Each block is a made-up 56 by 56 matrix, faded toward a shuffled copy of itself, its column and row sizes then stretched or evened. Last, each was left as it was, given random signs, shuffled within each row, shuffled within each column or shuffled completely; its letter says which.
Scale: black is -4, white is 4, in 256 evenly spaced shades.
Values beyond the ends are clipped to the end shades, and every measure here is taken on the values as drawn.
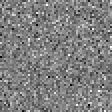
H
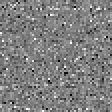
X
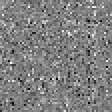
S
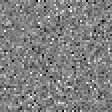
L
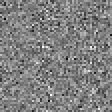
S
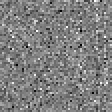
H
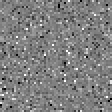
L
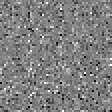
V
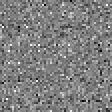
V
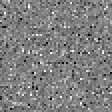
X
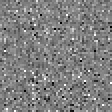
S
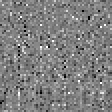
V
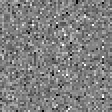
H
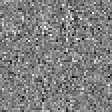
S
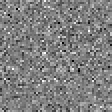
V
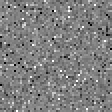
L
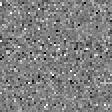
X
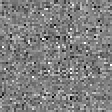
V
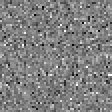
X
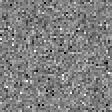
L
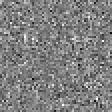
S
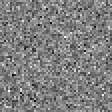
L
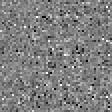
S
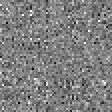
V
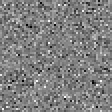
X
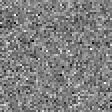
L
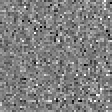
V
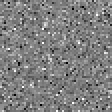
L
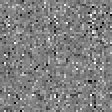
V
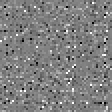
V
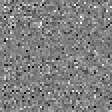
V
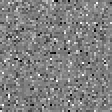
S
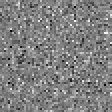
S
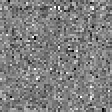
V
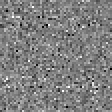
X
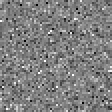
L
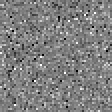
L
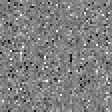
H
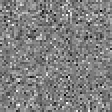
V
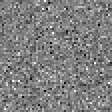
L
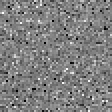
X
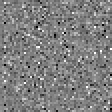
H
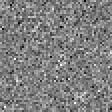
L
